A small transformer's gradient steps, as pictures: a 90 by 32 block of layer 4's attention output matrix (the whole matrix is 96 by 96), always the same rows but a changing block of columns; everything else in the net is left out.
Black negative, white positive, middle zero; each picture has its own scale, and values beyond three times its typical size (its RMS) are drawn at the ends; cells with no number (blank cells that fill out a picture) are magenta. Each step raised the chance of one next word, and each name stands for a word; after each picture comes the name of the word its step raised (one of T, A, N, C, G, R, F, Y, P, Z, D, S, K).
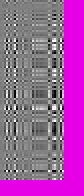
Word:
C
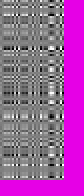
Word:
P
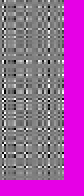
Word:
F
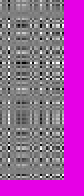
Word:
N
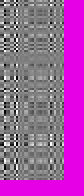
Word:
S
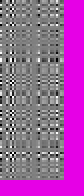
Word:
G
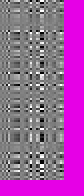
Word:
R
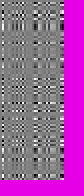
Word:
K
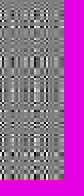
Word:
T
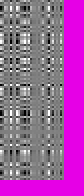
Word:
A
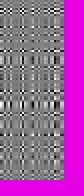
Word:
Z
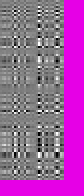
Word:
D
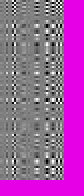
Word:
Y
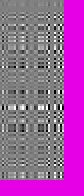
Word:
C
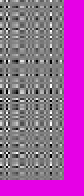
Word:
F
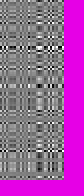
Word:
D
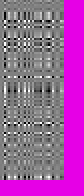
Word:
T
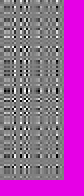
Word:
F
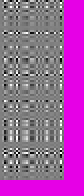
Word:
R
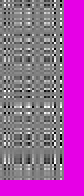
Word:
S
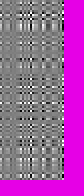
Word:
K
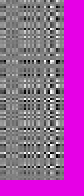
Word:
F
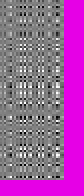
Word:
P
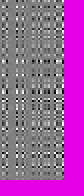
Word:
F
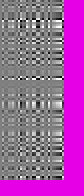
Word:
N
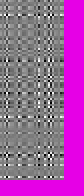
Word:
P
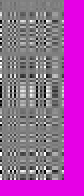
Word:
T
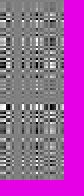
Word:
C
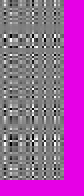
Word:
S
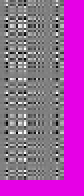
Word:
N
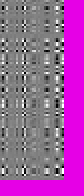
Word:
Z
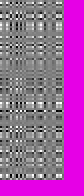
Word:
K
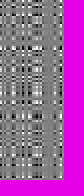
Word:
P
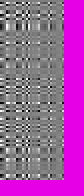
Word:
K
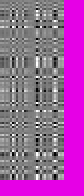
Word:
T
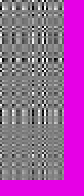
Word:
A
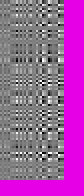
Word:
G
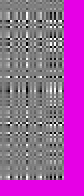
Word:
T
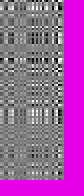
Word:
A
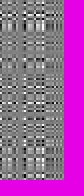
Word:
K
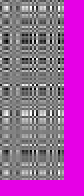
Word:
A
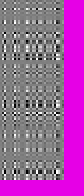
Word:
Z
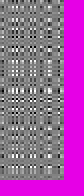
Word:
F
